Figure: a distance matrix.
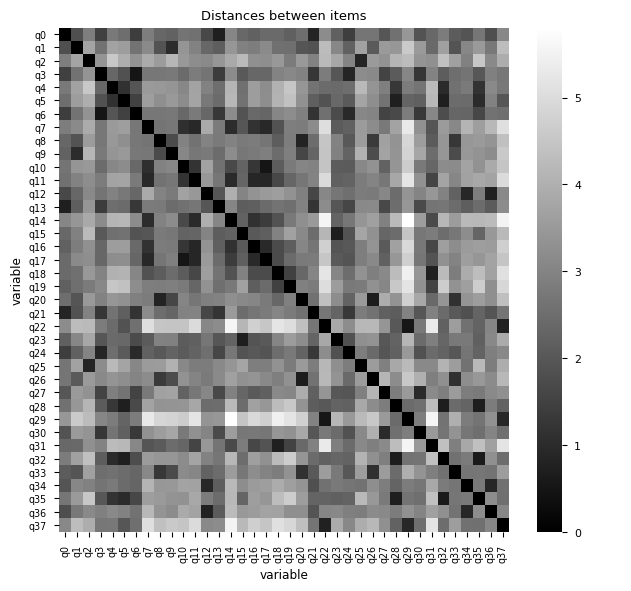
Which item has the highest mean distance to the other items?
q29
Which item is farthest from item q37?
q14
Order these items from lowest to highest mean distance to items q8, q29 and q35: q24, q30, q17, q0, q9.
q24, q0, q30, q9, q17
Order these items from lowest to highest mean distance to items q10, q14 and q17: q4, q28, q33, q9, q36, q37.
q9, q33, q4, q28, q36, q37
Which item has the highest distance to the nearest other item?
q19
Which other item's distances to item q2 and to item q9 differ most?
q25
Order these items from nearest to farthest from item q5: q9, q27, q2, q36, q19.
q27, q36, q9, q2, q19
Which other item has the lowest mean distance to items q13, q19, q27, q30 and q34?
q0
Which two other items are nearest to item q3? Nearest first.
q6, q24
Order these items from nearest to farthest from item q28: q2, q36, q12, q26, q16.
q12, q36, q26, q16, q2
